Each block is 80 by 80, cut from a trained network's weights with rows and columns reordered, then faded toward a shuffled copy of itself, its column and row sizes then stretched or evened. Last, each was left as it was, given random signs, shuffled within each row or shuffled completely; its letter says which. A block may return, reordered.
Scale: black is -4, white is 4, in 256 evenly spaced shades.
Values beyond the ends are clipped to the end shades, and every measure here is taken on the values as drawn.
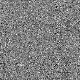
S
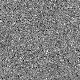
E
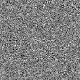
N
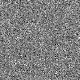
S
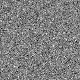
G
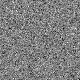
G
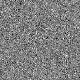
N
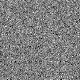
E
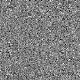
N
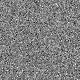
G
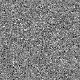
N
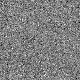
G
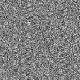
N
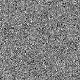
N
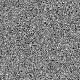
G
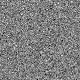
G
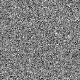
S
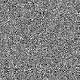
N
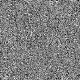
S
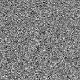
N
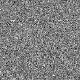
S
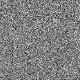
S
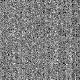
N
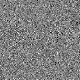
N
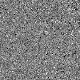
S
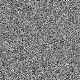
E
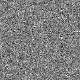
S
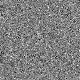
E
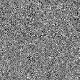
N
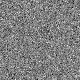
G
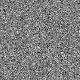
S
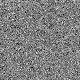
G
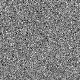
E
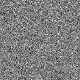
S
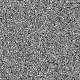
G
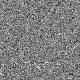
E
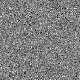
N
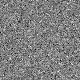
G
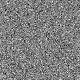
G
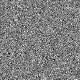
E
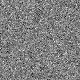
G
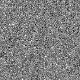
S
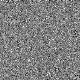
S
